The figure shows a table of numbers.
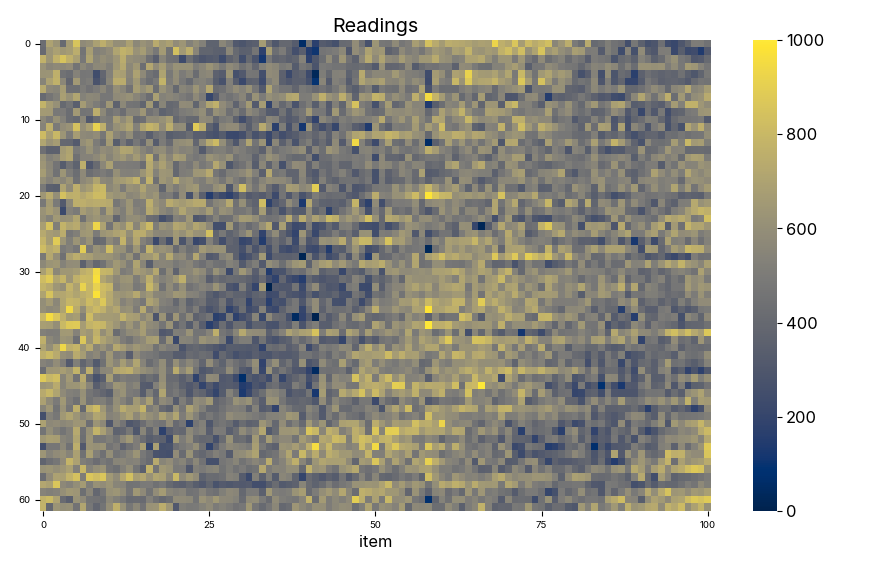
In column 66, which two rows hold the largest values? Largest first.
45, 34
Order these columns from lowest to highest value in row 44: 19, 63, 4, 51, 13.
19, 13, 63, 4, 51
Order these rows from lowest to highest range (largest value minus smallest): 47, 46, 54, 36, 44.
47, 54, 46, 44, 36
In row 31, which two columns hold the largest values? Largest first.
8, 1
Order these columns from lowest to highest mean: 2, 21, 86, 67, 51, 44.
86, 44, 21, 51, 67, 2
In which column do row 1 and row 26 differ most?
52
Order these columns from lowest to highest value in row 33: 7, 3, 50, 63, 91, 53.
50, 91, 53, 63, 3, 7
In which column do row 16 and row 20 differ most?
58
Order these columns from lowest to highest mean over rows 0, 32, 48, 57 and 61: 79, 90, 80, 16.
90, 80, 79, 16
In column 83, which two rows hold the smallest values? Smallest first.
53, 51
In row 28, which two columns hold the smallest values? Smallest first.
39, 49
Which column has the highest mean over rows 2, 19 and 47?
3
